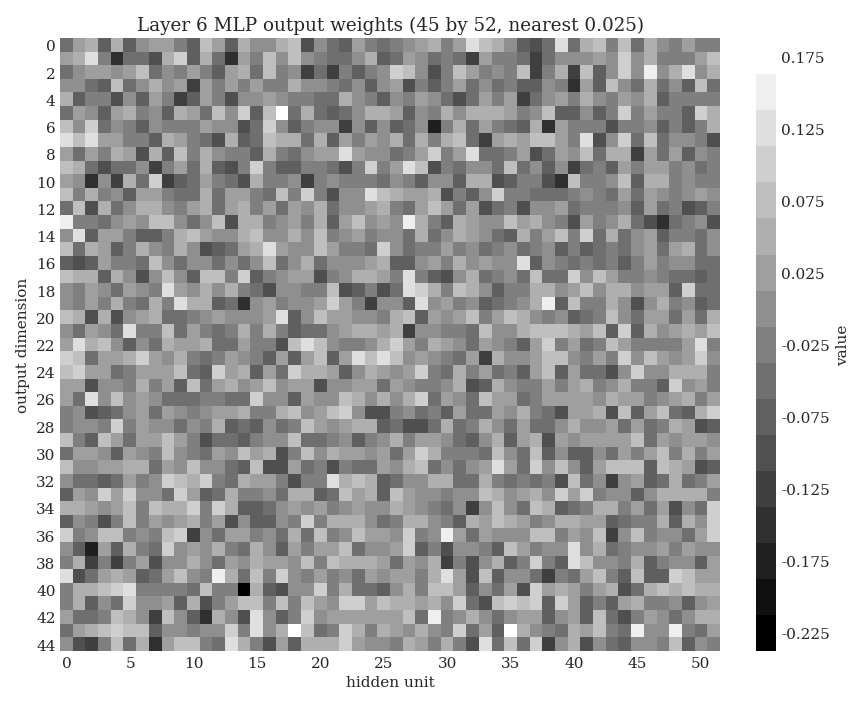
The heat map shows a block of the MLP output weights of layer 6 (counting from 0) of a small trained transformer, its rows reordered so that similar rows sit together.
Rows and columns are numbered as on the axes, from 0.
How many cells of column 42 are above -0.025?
24
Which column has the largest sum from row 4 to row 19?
0
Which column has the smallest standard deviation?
26
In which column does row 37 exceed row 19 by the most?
27
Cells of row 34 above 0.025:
16
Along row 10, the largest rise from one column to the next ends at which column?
40
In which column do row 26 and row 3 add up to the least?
10
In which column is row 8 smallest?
45
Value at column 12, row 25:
0.025
